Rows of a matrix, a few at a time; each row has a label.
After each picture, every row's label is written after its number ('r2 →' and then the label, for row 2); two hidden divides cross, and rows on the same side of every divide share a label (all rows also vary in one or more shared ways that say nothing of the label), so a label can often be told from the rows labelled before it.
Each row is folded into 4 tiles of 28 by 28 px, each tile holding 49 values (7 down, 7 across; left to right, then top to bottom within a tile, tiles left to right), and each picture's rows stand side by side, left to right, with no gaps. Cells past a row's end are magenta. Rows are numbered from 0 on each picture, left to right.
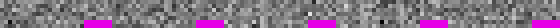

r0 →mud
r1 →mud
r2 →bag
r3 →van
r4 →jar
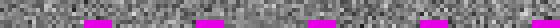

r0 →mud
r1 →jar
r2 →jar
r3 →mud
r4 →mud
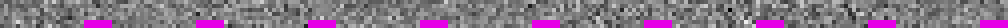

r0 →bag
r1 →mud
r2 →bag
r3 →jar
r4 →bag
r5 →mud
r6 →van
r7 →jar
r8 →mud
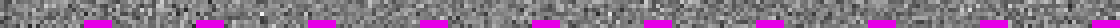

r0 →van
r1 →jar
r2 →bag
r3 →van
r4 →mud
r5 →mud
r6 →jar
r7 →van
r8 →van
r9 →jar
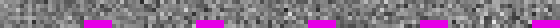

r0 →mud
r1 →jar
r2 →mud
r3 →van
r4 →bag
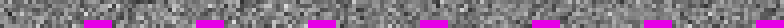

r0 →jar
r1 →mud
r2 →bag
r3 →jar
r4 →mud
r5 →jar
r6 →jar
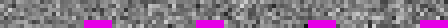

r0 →jar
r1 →jar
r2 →bag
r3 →jar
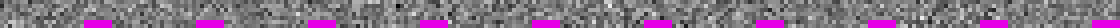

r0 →bag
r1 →mud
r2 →mud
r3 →jar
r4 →bag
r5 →jar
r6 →mud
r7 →mud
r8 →mud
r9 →bag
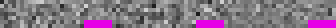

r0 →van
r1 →van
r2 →van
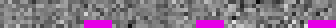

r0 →jar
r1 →van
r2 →bag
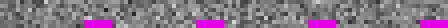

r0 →mud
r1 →mud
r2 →van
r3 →mud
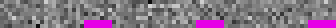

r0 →van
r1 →mud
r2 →van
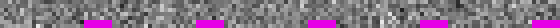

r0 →jar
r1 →mud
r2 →jar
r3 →bag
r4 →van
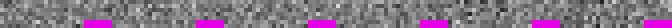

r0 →van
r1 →mud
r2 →mud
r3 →bag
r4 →van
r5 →mud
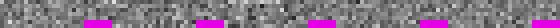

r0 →mud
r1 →mud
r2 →bag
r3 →mud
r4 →bag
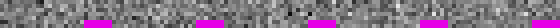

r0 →mud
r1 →jar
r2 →jar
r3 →bag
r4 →mud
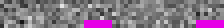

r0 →mud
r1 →bag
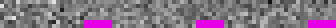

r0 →mud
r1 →jar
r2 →jar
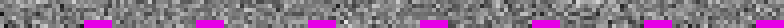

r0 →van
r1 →mud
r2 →bag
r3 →bag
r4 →jar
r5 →jar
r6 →van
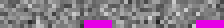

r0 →mud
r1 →van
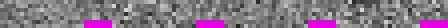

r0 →jar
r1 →mud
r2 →van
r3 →van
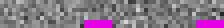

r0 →jar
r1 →van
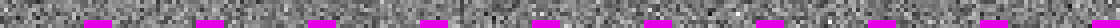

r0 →mud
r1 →mud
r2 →van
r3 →van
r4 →mud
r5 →bag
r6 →mud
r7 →jar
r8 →van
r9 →mud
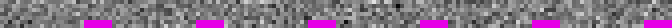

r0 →mud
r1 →van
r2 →bag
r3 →bag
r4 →van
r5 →jar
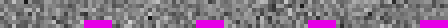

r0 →van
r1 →bag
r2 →van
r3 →bag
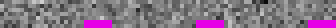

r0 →van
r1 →jar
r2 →jar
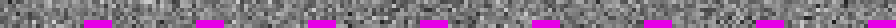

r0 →van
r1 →jar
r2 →bag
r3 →mud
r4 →mud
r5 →mud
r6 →mud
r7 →jar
